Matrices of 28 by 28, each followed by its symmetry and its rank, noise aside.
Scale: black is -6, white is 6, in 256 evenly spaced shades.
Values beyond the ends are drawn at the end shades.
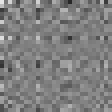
no symmetry, rank two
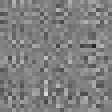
antisymmetric, rank four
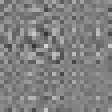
symmetric, rank three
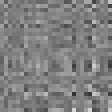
no symmetry, rank two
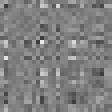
symmetric, rank two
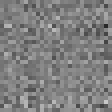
no symmetry, rank four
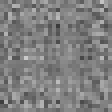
antisymmetric, rank four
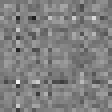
no symmetry, rank three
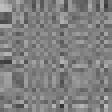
no symmetry, rank two
